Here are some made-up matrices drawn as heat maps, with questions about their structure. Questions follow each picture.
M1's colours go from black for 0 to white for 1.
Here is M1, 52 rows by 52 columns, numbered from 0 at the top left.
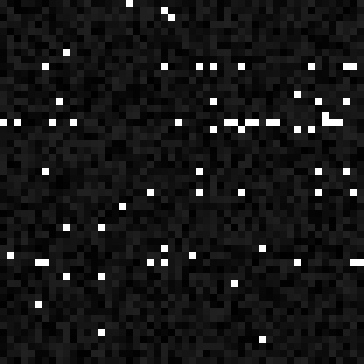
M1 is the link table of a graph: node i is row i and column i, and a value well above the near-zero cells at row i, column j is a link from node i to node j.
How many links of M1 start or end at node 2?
2
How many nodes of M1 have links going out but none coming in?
5
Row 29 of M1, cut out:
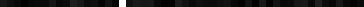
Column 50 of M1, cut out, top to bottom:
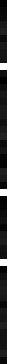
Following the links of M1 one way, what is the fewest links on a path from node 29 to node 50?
4
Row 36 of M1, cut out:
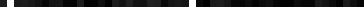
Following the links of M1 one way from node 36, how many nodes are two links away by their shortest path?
6
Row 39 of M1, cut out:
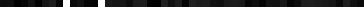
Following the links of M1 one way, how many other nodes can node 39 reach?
12
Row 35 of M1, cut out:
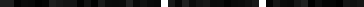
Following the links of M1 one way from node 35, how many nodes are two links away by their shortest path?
6
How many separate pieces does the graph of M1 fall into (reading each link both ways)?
12
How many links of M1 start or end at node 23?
4
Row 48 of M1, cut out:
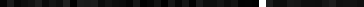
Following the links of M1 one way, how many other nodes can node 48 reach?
8
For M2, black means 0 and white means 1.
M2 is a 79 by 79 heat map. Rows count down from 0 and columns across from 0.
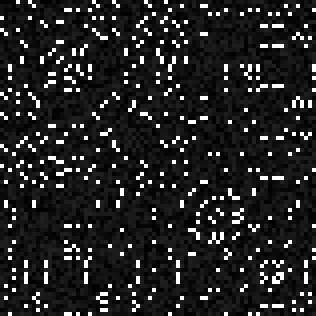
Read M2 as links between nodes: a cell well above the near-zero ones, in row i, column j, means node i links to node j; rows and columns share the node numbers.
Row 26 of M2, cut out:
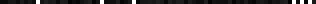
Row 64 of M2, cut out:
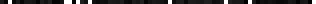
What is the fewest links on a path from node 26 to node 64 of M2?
3
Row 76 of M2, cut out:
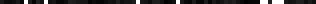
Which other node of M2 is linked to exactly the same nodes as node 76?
node 21
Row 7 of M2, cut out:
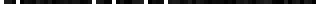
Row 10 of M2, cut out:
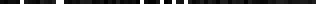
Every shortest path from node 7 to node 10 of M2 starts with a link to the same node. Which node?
node 28
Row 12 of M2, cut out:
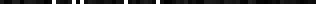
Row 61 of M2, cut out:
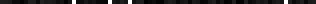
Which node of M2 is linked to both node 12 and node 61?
node 18
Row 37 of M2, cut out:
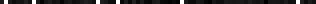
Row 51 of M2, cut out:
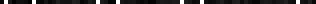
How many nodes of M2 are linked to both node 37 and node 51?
6
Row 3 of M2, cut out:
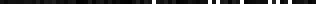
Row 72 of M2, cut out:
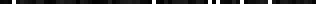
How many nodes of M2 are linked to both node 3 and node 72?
5
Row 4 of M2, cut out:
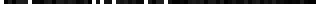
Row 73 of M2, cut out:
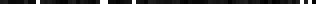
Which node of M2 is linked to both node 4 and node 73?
node 25
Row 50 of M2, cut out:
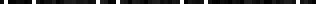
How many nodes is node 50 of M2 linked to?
7
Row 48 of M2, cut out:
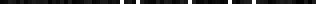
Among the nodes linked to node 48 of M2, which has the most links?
node 34
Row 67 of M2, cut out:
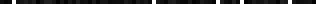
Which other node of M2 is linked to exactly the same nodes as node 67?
node 52
